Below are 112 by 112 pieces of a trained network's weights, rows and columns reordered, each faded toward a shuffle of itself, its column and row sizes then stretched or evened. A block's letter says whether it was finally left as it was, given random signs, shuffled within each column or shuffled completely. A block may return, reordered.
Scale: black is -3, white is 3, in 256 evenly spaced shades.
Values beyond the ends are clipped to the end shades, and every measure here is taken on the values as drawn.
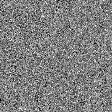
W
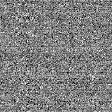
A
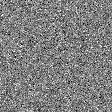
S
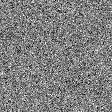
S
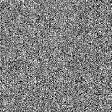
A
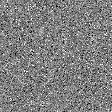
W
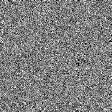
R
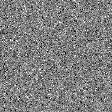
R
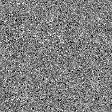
R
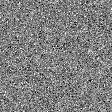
S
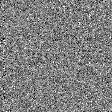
W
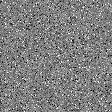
S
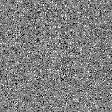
A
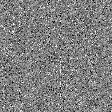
W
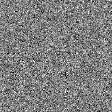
R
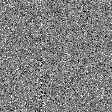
W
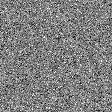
S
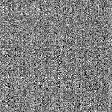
A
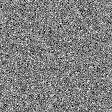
S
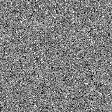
W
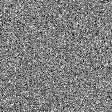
S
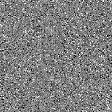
A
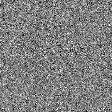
R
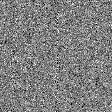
W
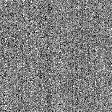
W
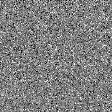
R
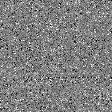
R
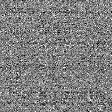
A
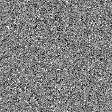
R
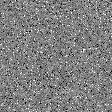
S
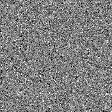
W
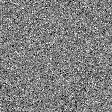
S
